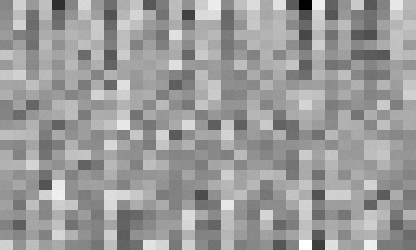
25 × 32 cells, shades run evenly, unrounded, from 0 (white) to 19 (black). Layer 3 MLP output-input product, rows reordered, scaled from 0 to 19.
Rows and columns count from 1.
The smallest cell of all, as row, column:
25, 24
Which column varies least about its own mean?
27
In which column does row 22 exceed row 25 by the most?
12
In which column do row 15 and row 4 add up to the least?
14
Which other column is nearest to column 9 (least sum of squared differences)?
18
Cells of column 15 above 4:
21
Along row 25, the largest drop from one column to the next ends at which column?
26
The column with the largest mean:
23
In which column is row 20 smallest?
5
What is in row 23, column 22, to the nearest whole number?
11
